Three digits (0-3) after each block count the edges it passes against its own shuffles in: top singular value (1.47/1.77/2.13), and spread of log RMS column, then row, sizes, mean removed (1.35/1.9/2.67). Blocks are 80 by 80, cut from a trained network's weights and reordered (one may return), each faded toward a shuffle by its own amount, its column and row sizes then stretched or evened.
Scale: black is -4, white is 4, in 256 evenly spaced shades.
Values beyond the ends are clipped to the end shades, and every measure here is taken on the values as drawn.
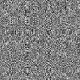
3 2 0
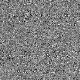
0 1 2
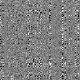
2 3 2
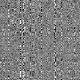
3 3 1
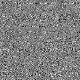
0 0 3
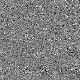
0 1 2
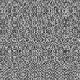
3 1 2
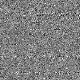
1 1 2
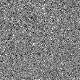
0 1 1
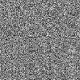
2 1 1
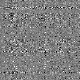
1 2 3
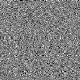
1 0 2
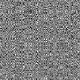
3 3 2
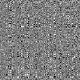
2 3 2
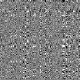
2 3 2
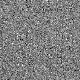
1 1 1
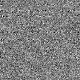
0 0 2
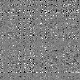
0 3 3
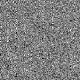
1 2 0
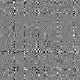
2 3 3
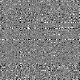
1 2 3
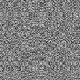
3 0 1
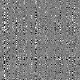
2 3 2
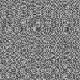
3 0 1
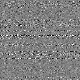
1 0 3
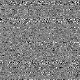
0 1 3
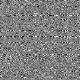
2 0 3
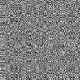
3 1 3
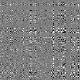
3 3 3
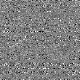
1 1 3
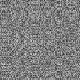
3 1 1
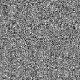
2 1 1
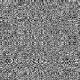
3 1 3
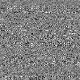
2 0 3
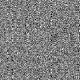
2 2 0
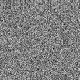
2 0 0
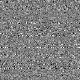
0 0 3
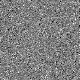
0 1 0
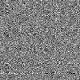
2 0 2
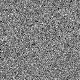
0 0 0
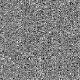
1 2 1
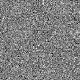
1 1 0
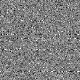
0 0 2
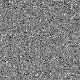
0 0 2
